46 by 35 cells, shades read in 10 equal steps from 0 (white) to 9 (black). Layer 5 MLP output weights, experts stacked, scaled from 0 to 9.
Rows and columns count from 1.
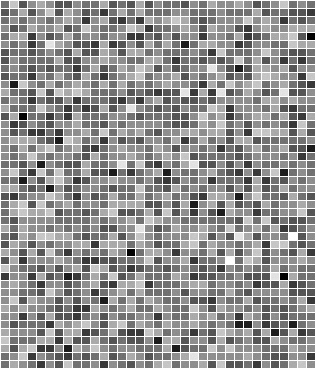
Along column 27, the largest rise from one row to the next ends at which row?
9
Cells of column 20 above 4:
26
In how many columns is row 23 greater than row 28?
13
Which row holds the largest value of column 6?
24
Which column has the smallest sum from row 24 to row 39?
16
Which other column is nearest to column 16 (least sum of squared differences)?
14
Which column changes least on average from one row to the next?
19
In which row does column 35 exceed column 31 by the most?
5
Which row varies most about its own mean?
12
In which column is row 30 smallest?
33
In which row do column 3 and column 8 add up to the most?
15
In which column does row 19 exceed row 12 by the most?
25
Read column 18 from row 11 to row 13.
4 7 3
